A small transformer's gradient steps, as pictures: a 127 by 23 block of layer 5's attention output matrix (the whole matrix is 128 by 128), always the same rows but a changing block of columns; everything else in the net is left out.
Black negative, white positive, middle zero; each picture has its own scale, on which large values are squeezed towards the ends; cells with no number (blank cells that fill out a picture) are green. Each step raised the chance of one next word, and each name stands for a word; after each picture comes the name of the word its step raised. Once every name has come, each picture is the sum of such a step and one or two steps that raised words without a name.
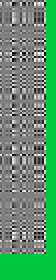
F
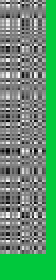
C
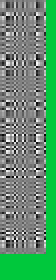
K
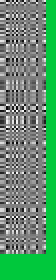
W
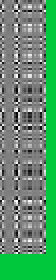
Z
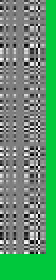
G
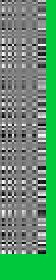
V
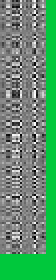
K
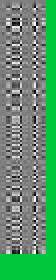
G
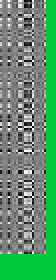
C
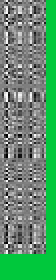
V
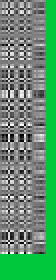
V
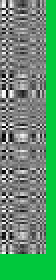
V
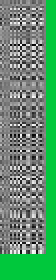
V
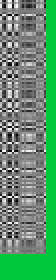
K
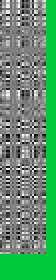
K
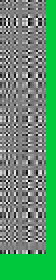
C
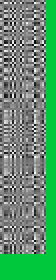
W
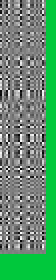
K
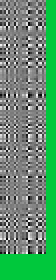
G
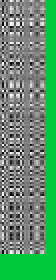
G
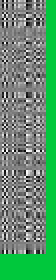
C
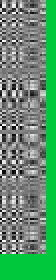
Z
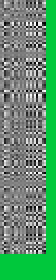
G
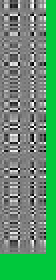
K
